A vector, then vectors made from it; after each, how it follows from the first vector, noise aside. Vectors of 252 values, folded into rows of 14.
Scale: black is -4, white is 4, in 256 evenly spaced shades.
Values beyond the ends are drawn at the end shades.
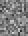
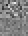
reversed, partly zeroed.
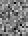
reversed, negated.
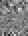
wrapped around, partly zeroed.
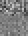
partly zeroed.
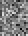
wrapped around, negated.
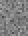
negated, shrunk.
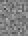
negated, shrunk.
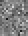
partly zeroed.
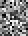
wrapped around, negated, scaled up.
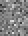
partly zeroed.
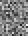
reversed, negated.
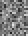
wrapped around, negated.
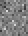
partly zeroed.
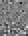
wrapped around, partly zeroed.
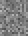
negated, shrunk.
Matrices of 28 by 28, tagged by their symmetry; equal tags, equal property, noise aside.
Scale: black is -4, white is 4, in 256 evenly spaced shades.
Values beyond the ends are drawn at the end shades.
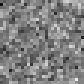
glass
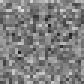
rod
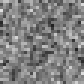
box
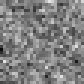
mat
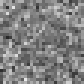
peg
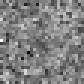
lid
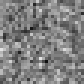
glass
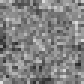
lid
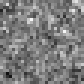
lid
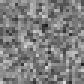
mat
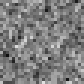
box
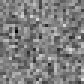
mat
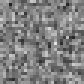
glass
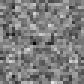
rod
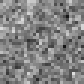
peg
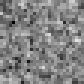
glass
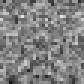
rod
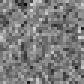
peg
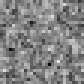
glass
